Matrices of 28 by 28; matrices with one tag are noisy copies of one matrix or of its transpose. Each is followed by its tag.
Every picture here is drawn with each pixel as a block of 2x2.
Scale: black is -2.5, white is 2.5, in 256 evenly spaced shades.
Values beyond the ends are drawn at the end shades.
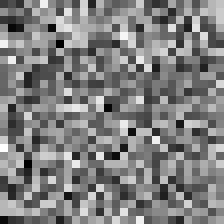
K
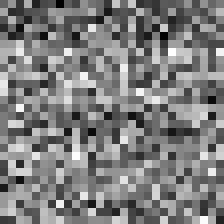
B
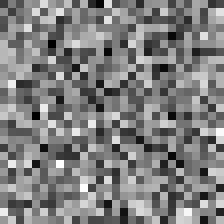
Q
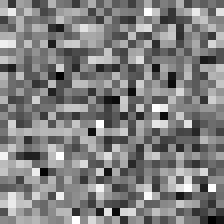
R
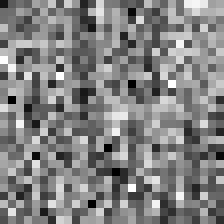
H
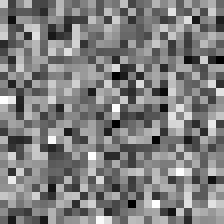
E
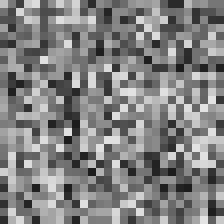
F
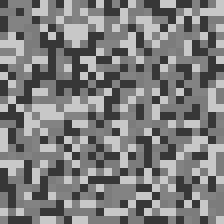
K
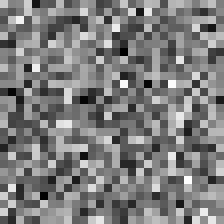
E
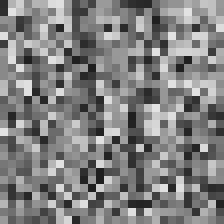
H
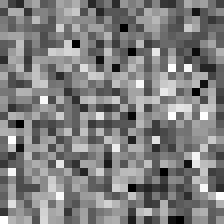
F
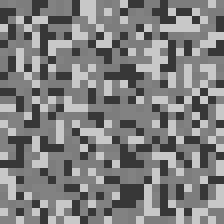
E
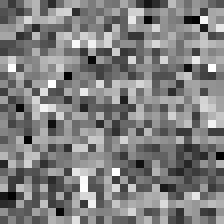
F
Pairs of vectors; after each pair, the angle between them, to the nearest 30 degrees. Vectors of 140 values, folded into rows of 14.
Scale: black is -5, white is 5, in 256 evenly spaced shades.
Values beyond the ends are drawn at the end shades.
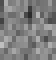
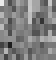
120 degrees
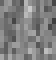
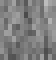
120 degrees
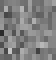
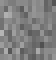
150 degrees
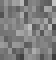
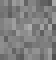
30 degrees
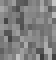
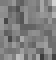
30 degrees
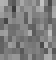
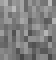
90 degrees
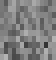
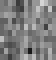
90 degrees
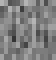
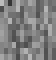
60 degrees
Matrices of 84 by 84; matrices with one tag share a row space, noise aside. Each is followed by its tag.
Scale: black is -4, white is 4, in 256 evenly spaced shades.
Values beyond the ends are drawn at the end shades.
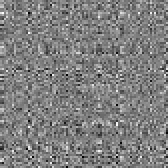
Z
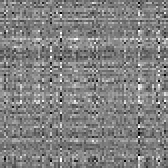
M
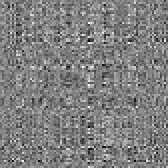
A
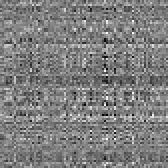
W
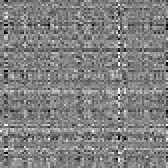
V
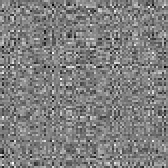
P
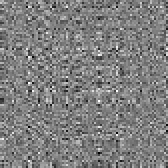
Z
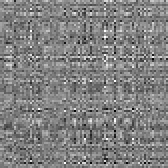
W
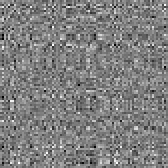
P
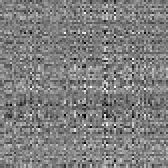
W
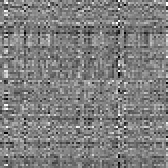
V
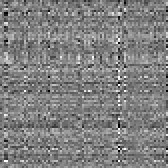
V
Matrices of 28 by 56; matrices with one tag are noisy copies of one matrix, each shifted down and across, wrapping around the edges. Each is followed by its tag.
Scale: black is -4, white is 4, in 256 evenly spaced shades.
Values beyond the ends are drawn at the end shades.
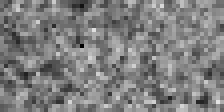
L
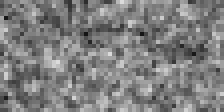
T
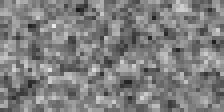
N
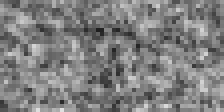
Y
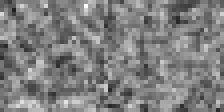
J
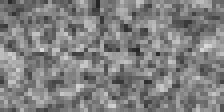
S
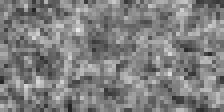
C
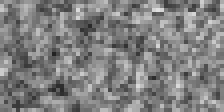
L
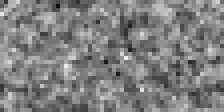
T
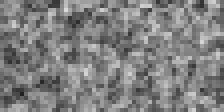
L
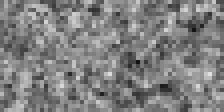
L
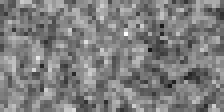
L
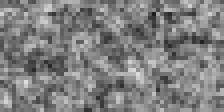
T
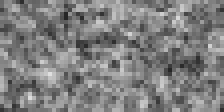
T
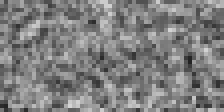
S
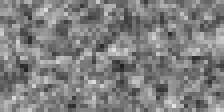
N
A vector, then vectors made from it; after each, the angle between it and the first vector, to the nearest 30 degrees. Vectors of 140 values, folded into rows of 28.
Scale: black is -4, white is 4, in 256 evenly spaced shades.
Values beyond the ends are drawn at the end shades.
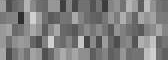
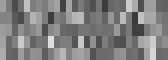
30 degrees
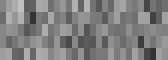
120 degrees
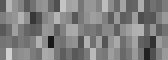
150 degrees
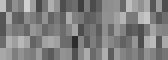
60 degrees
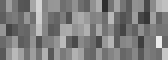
90 degrees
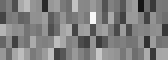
90 degrees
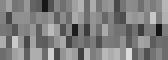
90 degrees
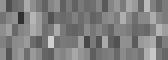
30 degrees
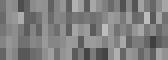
120 degrees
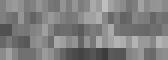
120 degrees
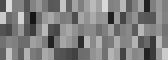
150 degrees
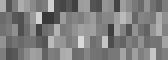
60 degrees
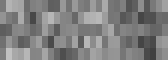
150 degrees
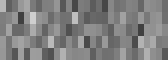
30 degrees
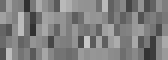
150 degrees
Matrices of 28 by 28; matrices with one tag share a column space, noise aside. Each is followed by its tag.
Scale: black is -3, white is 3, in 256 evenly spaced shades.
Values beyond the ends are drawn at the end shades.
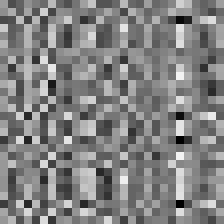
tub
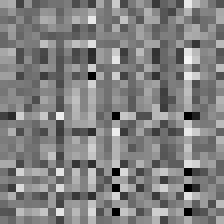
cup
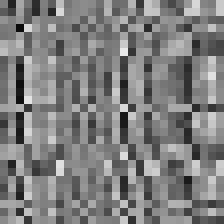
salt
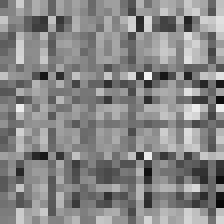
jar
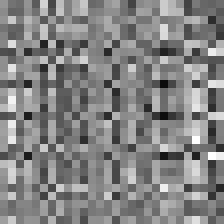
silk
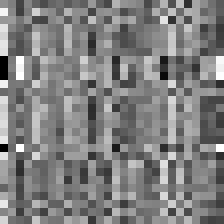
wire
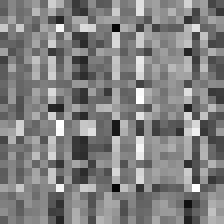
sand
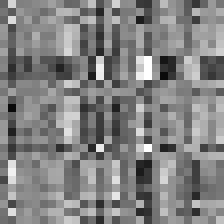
wire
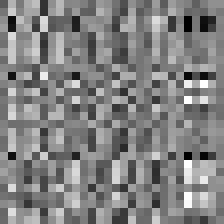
jar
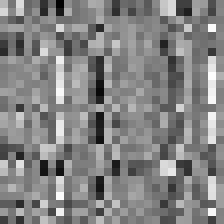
salt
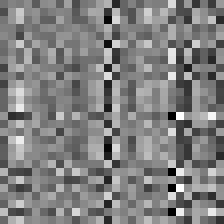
cup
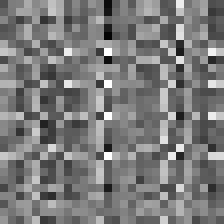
silk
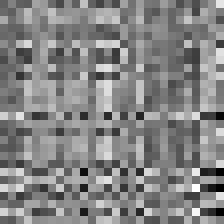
cup
